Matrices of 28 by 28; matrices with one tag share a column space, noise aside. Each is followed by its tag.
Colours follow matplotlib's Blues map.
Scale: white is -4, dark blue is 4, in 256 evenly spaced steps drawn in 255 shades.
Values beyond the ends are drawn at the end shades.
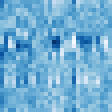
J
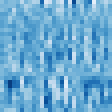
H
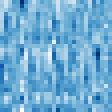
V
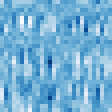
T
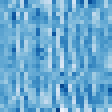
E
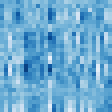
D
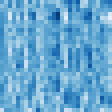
E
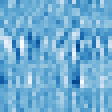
J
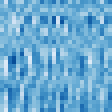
T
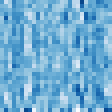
E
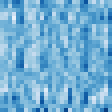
E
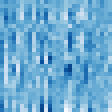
D
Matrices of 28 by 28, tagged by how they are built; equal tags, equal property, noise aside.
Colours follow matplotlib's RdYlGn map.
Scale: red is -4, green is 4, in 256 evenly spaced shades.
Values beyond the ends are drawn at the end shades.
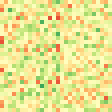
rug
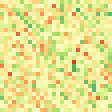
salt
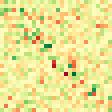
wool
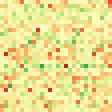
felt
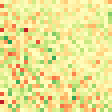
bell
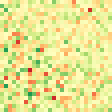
bell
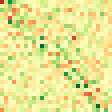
wool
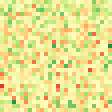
felt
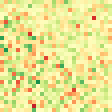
bell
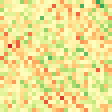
salt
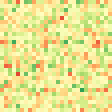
felt
